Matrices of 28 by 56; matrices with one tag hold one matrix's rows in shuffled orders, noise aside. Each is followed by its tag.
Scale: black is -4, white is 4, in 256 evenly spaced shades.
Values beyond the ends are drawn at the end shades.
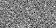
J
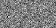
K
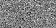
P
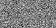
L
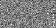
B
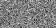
J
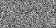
B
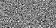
L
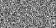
B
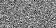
J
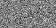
K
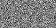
K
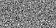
L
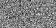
P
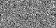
B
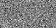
L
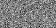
K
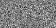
K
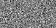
L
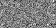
B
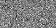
L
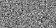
L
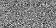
L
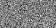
K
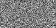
B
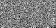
B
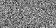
L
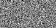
L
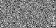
B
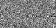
B
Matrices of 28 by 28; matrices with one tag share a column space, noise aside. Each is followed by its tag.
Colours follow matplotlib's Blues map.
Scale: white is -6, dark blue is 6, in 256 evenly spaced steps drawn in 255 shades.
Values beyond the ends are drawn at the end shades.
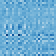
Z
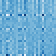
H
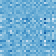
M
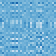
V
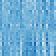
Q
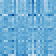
H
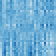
Q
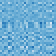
V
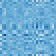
Z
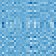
V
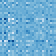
M
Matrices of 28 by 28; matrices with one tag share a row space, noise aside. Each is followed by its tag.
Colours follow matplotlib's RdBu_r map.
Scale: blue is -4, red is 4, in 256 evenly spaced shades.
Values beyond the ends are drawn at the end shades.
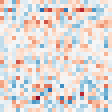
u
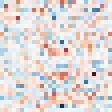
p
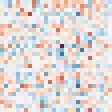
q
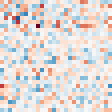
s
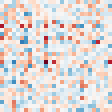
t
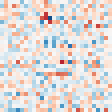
p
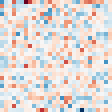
u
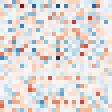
q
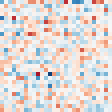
u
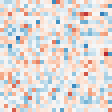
s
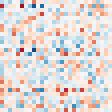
q
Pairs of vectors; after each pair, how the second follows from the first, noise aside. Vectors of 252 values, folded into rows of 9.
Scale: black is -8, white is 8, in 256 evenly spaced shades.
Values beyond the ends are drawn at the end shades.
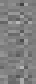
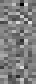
scaled up.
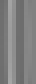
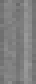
wrapped around, shrunk.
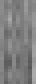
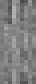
wrapped around.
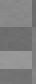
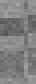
wrapped around, negated.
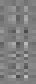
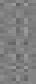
wrapped around, shrunk.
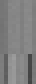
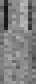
reversed, scaled up.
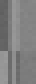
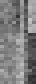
reversed, scaled up.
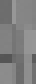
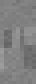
wrapped around, partly zeroed.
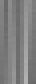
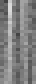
reversed, scaled up.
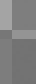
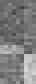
reversed, scaled up.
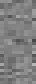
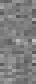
negated.
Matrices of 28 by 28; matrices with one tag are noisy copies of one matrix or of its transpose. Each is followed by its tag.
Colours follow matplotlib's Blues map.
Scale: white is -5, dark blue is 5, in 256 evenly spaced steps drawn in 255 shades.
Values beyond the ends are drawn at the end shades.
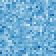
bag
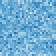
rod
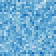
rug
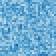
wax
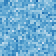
rug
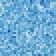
bag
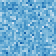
wax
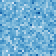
bag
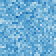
rod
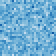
bag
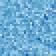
wax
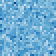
bag
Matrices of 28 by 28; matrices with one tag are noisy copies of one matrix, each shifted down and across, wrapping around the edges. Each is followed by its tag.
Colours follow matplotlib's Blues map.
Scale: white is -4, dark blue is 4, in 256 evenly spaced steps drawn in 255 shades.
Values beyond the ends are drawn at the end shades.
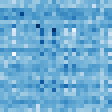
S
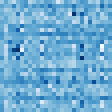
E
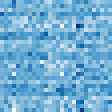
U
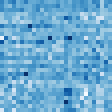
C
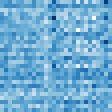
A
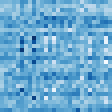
S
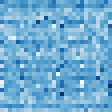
E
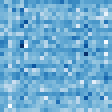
E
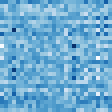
A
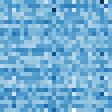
E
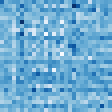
A
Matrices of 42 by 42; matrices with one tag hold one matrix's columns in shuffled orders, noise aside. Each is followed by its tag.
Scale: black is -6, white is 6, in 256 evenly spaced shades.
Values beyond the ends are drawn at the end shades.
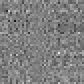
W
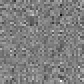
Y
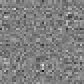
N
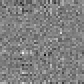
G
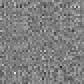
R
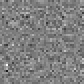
N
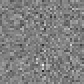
N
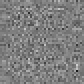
N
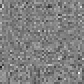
R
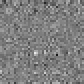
G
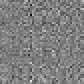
Y
